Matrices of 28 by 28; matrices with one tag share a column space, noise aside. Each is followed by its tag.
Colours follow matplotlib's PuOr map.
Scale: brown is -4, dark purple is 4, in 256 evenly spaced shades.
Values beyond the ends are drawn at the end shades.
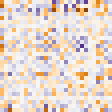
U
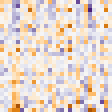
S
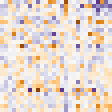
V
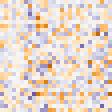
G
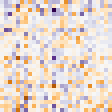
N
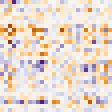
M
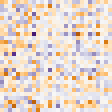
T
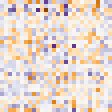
U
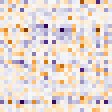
M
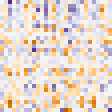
S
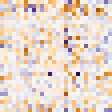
U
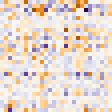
U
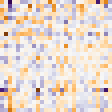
V
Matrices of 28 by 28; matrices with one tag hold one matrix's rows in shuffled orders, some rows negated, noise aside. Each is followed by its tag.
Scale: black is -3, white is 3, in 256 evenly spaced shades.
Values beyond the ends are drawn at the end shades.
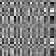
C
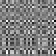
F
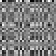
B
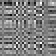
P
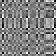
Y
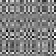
F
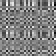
F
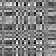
P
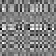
B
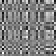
Y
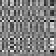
C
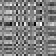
P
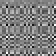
F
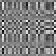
Y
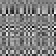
F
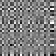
C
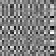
C
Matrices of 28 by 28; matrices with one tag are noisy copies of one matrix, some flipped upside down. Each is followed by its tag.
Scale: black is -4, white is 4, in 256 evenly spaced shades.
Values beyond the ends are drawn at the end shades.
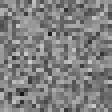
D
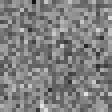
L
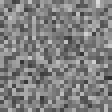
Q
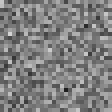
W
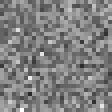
L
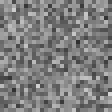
L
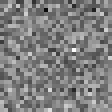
Q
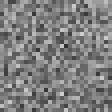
Q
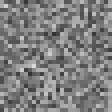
W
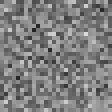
Q
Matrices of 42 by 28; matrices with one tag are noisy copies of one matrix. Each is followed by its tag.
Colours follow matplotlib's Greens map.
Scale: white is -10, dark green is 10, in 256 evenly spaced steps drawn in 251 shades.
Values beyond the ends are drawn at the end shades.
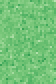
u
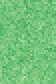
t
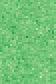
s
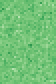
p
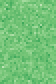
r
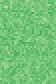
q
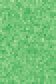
q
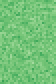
r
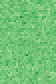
u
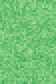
r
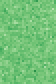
s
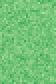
r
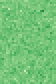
q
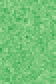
s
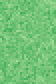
p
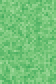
s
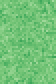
u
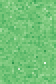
s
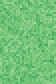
s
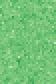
u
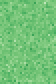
p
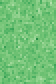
p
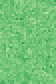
r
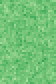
u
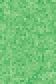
u
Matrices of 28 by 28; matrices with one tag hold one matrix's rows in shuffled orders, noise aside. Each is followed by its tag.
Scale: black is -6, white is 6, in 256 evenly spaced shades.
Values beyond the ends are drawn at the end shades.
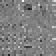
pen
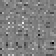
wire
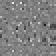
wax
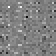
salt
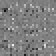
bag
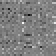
pen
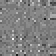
wax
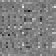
pen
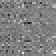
pen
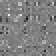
salt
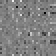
wax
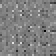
wax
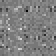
salt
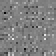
bag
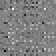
bag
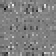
bag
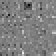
pen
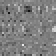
pen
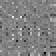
wax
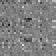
pen
